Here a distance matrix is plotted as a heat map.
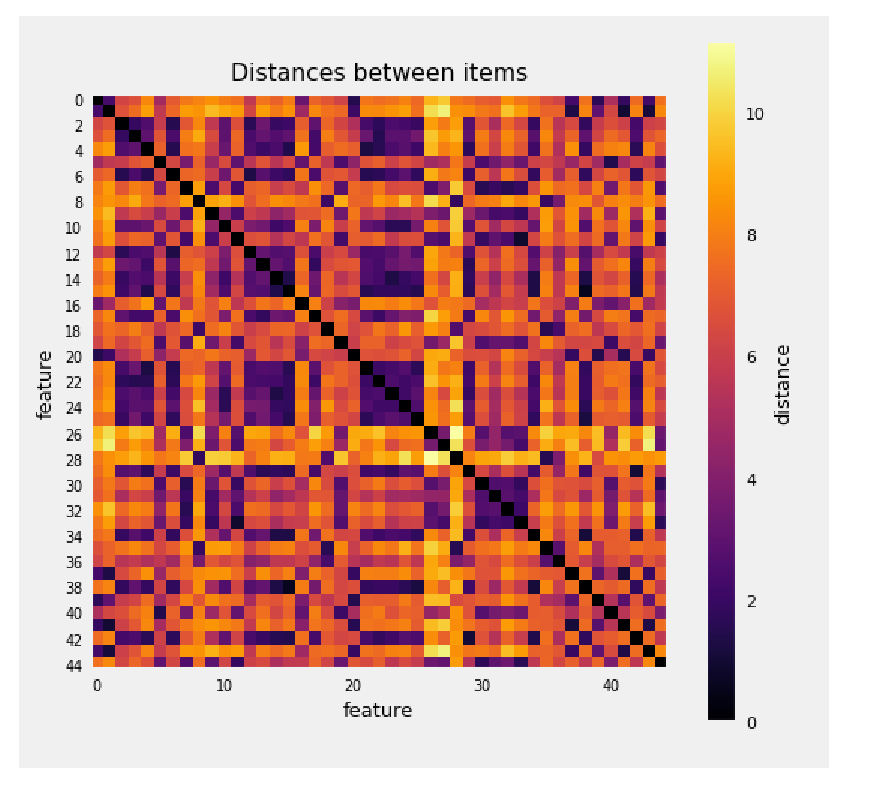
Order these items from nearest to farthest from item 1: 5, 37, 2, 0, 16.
37, 0, 16, 5, 2
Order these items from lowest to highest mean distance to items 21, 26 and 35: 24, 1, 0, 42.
42, 24, 0, 1
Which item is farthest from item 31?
28
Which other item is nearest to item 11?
33
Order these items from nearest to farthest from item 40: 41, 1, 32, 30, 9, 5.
5, 30, 32, 9, 41, 1
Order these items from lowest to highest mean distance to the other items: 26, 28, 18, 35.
18, 35, 26, 28
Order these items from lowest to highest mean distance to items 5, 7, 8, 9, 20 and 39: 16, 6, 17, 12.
16, 12, 6, 17
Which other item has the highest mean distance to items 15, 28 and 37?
26
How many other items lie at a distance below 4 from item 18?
4
